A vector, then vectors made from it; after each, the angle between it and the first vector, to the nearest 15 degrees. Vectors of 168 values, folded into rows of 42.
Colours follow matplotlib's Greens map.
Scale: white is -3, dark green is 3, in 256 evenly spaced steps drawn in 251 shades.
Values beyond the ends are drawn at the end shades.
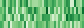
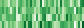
75 degrees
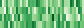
135 degrees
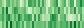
135 degrees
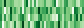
75 degrees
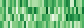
15 degrees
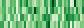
30 degrees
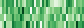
105 degrees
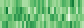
135 degrees
